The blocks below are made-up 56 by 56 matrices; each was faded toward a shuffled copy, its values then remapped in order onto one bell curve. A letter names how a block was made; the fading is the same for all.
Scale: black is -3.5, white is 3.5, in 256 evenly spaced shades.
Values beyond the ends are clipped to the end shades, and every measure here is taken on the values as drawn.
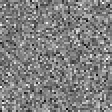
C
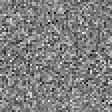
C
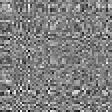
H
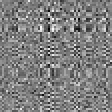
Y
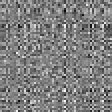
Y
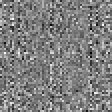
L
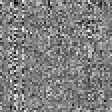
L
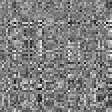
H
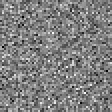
C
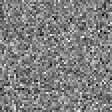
C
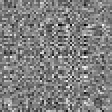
H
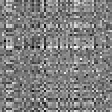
Y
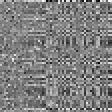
Y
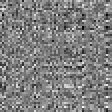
H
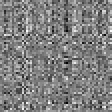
H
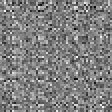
H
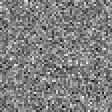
C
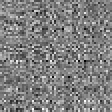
H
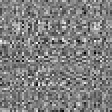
H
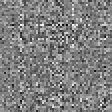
L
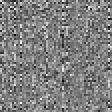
L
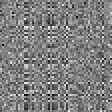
Y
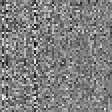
L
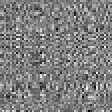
H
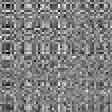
Y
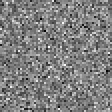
C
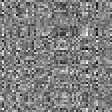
H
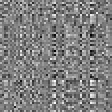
Y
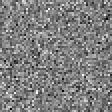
C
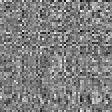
H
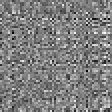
H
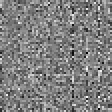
L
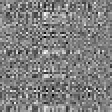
H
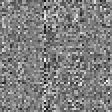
L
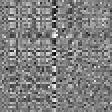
Y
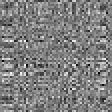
H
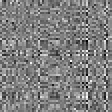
Y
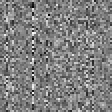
L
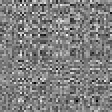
H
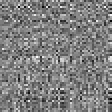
H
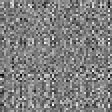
H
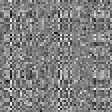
Y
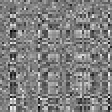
Y
